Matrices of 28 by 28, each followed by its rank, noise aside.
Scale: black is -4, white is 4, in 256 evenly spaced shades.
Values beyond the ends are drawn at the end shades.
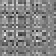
two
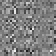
four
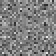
six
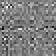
four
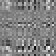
two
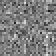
eight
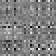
two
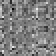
four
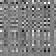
two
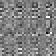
three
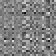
three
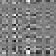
two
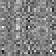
four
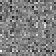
six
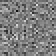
six
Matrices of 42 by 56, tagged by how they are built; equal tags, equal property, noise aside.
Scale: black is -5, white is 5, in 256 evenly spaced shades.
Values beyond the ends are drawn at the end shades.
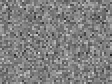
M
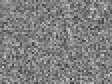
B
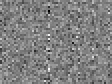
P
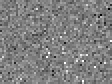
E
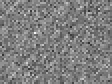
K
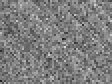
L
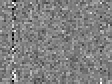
P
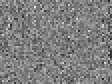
P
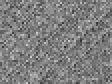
K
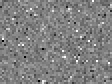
E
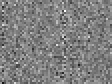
P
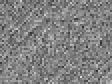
K
